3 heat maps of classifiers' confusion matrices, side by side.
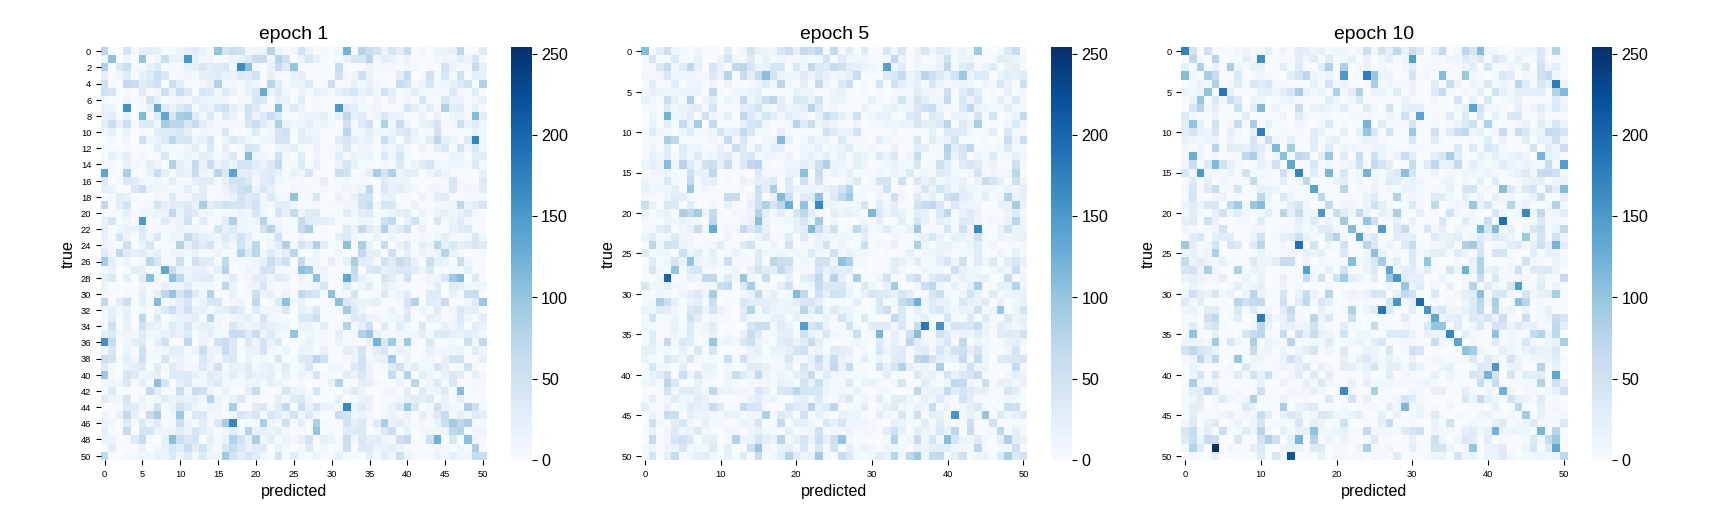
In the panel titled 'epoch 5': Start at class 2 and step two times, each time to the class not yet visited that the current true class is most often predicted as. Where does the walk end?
47
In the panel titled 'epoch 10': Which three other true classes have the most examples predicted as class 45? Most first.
20, 23, 31
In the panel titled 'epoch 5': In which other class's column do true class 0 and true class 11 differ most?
44
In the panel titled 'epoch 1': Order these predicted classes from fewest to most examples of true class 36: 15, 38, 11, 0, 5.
5, 15, 11, 38, 0
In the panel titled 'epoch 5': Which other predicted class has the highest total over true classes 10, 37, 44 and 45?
41
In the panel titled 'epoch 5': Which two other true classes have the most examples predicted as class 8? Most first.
28, 14
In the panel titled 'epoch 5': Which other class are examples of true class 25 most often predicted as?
5
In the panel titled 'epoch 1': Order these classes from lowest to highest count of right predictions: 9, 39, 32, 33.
33, 39, 9, 32
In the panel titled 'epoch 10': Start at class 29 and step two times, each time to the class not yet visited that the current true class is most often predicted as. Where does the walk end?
13
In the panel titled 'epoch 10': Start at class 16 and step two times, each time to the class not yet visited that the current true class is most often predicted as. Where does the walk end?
24
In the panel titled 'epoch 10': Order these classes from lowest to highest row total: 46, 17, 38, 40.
46, 38, 40, 17
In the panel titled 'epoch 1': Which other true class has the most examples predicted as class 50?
31
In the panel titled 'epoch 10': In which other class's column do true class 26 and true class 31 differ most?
28
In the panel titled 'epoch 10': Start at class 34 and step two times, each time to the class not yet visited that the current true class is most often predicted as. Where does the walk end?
10
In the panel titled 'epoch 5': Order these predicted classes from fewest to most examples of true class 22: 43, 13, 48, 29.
43, 29, 48, 13
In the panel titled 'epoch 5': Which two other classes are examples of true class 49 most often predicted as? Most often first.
15, 44
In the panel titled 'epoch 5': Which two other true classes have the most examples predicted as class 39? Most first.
34, 50
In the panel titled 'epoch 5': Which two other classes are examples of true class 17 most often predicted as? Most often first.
6, 27
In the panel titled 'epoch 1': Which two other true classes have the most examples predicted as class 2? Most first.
25, 23
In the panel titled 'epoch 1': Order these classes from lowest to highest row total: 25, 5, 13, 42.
13, 42, 25, 5
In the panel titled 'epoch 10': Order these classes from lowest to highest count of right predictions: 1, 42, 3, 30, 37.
30, 1, 3, 37, 42
